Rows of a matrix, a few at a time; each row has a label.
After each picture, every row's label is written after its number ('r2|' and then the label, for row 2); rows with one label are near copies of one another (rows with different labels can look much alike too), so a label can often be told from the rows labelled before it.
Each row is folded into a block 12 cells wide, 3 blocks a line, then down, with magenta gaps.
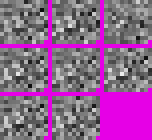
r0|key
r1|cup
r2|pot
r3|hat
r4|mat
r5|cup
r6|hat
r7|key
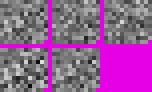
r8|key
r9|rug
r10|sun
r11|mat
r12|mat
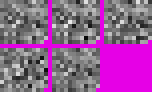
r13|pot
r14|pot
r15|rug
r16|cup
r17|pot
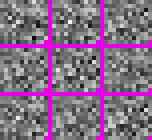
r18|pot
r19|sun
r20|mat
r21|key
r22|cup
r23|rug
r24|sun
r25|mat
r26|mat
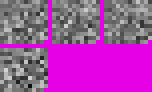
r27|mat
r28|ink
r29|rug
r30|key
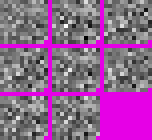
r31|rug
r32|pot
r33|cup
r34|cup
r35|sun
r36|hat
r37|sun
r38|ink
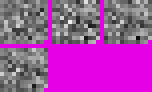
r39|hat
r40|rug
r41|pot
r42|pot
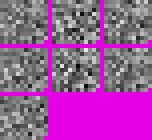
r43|rug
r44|key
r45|sun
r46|hat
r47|ink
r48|ink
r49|cup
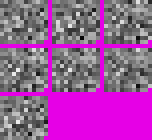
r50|cup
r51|hat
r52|rug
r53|ink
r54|sun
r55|pot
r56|hat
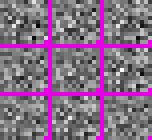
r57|pot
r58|hat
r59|rug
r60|key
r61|hat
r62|sun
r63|sun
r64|sun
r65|key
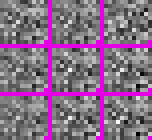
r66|sun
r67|ink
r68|cup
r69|rug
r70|sun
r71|rug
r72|sun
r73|rug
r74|pot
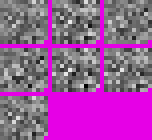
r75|ink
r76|sun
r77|cup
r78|hat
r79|pot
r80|sun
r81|ink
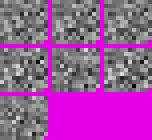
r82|key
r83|mat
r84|mat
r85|cup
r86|pot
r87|mat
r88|pot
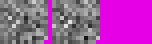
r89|ink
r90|pot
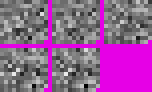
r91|mat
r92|key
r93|rug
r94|pot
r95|pot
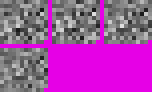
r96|mat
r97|key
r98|cup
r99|cup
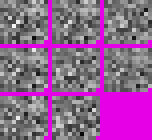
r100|ink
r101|ink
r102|cup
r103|pot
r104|hat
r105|pot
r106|sun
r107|mat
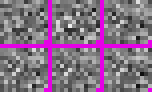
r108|key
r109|hat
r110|pot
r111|sun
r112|ink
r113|rug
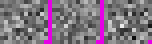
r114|mat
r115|ink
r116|hat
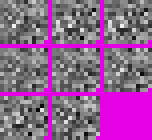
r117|ink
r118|hat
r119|hat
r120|sun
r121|rug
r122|rug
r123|cup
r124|ink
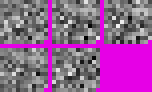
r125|hat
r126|pot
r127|ink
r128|pot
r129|cup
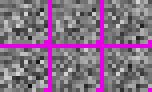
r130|hat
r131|key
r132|ink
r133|mat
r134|ink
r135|ink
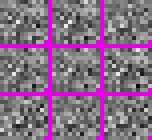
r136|sun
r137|ink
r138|hat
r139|ink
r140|pot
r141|pot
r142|cup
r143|hat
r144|cup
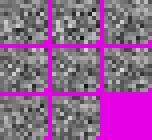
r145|mat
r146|key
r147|ink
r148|ink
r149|pot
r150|sun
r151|key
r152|sun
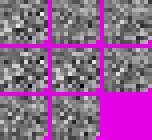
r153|mat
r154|sun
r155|rug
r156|mat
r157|mat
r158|ink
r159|sun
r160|pot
